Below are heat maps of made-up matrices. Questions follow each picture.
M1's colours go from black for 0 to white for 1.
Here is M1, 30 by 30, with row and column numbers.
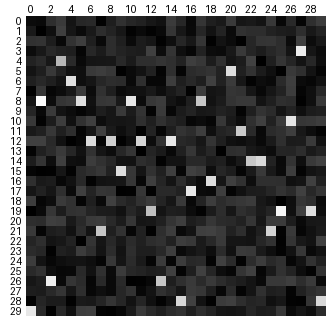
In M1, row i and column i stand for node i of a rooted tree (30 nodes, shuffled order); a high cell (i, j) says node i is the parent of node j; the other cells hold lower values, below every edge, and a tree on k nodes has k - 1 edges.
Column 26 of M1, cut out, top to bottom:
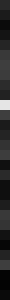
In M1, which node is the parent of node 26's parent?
8
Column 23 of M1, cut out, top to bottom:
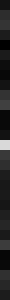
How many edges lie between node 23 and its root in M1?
3
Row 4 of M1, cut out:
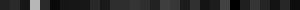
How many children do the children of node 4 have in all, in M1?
1
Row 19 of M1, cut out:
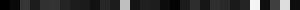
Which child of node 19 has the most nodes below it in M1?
12
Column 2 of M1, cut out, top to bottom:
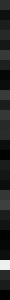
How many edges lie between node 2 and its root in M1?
5
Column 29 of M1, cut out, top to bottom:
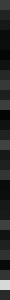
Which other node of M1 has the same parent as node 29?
15
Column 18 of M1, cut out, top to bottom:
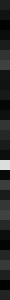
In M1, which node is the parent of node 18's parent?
17
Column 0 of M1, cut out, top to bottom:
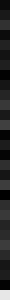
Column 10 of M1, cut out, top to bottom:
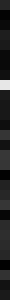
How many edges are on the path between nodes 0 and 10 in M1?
6
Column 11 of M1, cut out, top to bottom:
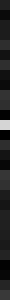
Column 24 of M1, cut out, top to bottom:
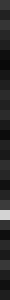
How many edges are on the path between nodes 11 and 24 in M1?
2
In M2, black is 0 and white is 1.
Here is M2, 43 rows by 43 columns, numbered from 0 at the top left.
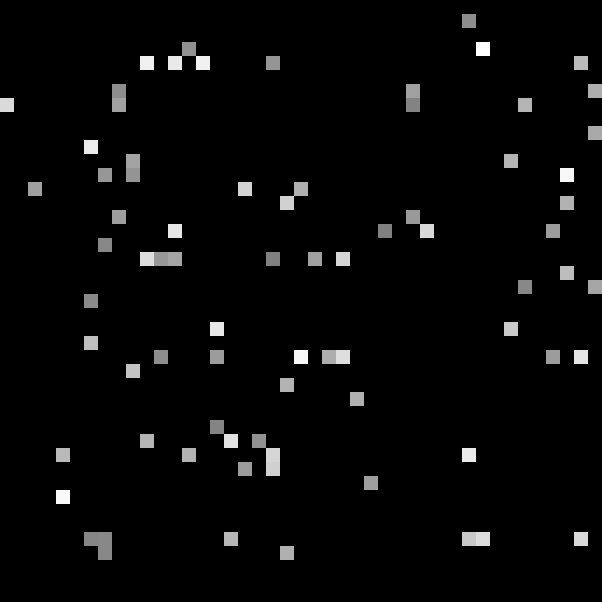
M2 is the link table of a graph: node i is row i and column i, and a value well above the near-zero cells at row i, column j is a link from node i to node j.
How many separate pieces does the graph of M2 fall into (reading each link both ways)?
2
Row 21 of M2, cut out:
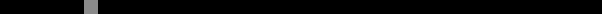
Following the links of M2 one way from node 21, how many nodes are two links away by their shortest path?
3
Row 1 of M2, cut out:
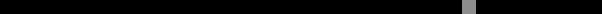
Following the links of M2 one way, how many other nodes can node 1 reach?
9
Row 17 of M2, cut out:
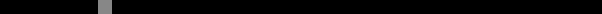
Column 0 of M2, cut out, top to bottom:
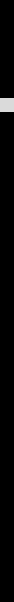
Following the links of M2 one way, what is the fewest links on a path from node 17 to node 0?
2
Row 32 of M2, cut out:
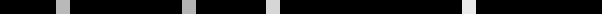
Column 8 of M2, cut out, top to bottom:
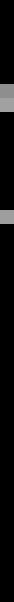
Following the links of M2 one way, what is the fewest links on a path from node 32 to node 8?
4
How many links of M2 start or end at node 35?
1
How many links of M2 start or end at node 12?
6
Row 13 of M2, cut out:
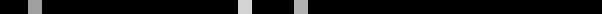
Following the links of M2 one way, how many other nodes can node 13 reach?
10
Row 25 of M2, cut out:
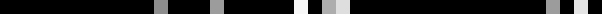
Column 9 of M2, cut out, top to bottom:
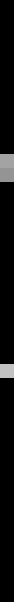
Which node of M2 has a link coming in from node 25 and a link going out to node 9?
node 11
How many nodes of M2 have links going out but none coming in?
7
